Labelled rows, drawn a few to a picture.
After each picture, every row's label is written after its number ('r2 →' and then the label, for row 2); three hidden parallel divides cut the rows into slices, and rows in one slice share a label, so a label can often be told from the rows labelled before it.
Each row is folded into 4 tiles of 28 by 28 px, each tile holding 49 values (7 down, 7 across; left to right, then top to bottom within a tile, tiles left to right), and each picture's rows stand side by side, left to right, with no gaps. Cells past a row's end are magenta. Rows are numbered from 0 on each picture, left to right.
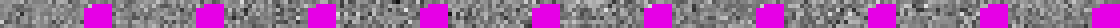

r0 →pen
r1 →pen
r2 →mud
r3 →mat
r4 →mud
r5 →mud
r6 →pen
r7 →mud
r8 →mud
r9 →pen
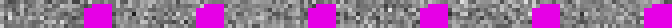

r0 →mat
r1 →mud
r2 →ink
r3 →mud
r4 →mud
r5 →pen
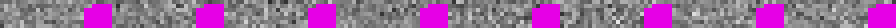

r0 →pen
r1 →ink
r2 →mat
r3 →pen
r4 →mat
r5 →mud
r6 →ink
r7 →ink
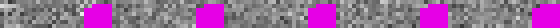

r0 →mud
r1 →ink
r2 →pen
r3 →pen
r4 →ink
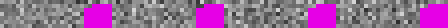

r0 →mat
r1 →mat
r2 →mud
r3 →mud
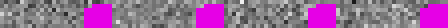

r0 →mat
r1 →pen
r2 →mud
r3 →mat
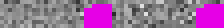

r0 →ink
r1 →mud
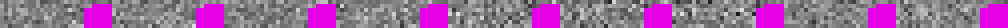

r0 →ink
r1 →ink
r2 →pen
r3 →ink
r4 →mat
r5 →mat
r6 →mat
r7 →pen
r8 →ink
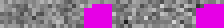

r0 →pen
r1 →mat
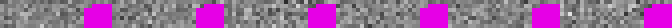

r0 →ink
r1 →pen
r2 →mat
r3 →ink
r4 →ink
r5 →mat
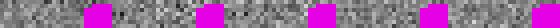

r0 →ink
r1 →mud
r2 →mud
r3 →pen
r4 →pen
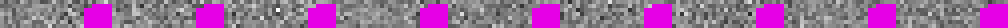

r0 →mat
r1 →mat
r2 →mud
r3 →ink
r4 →pen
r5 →mud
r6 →mud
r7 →ink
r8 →pen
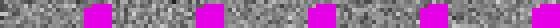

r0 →ink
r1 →mat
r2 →pen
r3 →ink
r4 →pen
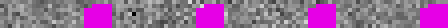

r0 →ink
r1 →mud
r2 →mat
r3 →ink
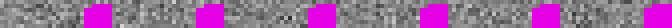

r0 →pen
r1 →pen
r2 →pen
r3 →pen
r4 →pen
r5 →ink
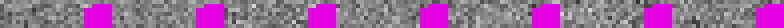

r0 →pen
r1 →pen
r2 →mud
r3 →ink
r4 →ink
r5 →mat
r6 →ink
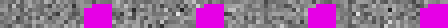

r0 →pen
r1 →mud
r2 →pen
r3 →mat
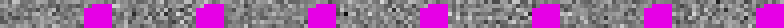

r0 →pen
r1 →mud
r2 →pen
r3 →mud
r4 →mat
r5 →ink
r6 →mat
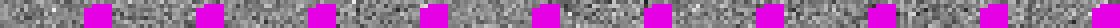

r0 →pen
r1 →mud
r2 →pen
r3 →mud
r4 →ink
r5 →mat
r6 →mat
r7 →mat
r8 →mud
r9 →mud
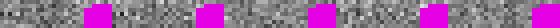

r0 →mud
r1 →mud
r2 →ink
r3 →mud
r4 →ink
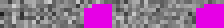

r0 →mud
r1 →ink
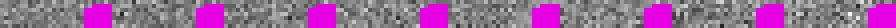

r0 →ink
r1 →pen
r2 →ink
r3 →ink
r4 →pen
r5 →pen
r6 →mud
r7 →mud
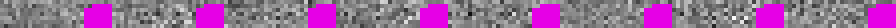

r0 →pen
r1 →mat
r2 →mat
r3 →mud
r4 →mud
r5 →ink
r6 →mud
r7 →mat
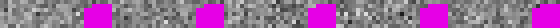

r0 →ink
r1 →ink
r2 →mud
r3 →mat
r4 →ink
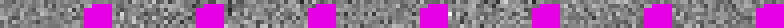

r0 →ink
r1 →mat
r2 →mat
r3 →pen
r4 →mat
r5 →pen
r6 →ink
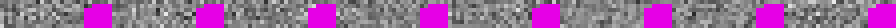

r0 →mat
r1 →mat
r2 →mud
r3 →ink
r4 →mat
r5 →ink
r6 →pen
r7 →mud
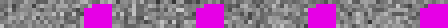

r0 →ink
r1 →mat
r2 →ink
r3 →ink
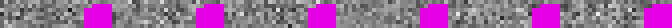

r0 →mud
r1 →mud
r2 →mud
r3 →pen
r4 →mat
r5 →mat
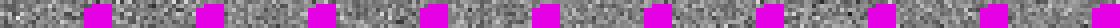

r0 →mat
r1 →mud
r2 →pen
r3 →pen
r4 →pen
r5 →pen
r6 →pen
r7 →mat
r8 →ink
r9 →ink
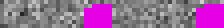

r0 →mud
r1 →ink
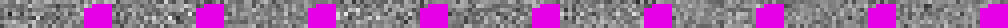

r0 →mud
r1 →mat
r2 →ink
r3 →mat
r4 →mud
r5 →mat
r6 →pen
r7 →ink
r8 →ink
